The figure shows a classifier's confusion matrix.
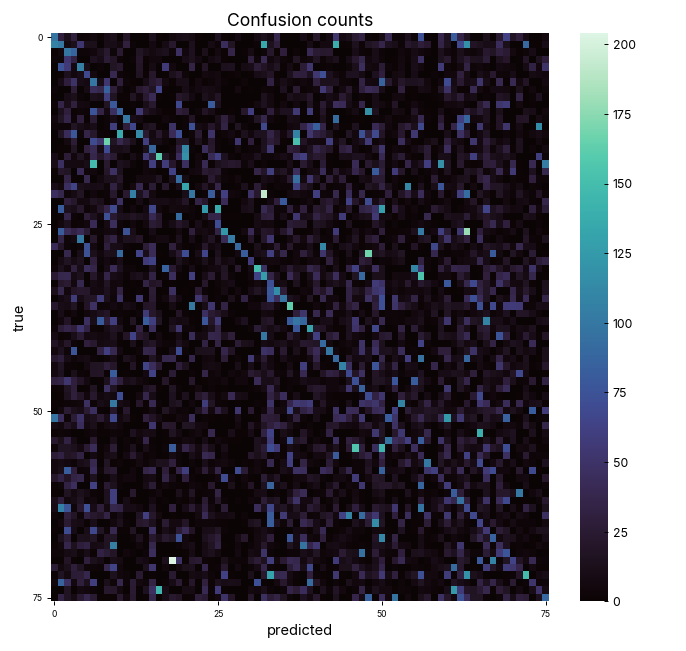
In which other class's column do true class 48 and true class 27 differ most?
4
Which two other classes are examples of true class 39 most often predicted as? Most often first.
37, 49
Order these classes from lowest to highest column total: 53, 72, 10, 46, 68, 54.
54, 72, 53, 10, 46, 68
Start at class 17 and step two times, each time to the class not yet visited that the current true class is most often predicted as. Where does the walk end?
50
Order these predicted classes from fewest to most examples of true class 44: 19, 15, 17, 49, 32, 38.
17, 32, 19, 15, 38, 49
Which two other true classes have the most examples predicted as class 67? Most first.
70, 29
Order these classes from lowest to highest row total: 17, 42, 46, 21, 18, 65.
65, 46, 18, 42, 17, 21
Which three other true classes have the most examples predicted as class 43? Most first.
1, 11, 56
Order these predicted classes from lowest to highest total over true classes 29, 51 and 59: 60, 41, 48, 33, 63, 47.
63, 41, 47, 33, 60, 48
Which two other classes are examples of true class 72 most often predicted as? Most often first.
33, 63
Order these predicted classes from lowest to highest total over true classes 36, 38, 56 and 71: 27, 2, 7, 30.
27, 30, 2, 7
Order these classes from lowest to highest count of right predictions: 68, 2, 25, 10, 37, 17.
37, 68, 17, 25, 10, 2
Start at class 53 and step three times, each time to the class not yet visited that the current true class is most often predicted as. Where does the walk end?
9
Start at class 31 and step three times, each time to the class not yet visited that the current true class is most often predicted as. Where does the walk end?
52
